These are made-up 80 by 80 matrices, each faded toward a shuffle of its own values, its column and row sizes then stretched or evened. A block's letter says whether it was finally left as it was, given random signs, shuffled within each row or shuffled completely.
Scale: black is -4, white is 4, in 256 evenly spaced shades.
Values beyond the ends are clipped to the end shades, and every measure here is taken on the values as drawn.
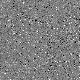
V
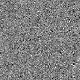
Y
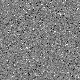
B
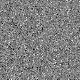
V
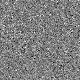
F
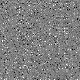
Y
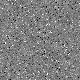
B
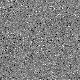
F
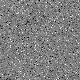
B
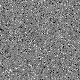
B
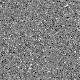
F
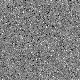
B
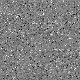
F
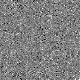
Y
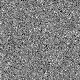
B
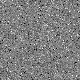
F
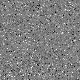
F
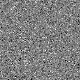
V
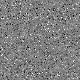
F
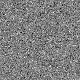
B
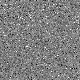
F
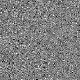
Y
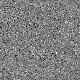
F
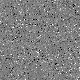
F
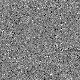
V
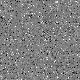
V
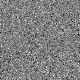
V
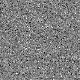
V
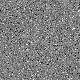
B
